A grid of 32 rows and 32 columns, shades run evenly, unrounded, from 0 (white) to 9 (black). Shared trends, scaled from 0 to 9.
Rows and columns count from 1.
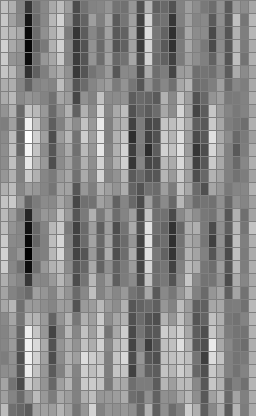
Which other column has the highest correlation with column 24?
12
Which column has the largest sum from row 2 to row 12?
10
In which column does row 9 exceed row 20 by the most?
19
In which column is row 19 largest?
4
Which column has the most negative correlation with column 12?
2
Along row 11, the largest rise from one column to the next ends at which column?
17
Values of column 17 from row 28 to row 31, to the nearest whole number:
6 7 5 5
